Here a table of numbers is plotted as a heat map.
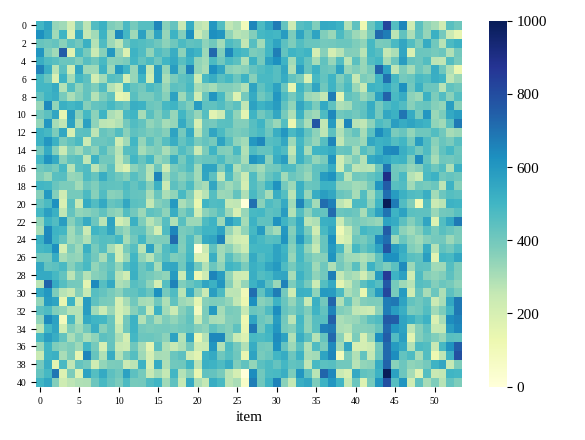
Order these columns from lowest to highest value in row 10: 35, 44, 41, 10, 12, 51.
10, 35, 51, 41, 12, 44
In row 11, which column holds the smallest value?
32
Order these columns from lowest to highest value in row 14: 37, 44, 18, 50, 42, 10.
10, 50, 42, 18, 37, 44
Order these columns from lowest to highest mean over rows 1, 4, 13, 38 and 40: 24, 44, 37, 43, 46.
24, 37, 46, 43, 44
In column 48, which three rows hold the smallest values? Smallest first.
20, 39, 17
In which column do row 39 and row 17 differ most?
15
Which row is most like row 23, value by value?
29
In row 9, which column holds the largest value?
1
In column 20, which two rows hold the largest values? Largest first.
9, 3
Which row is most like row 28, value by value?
35
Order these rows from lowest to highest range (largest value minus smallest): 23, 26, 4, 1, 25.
4, 26, 1, 23, 25
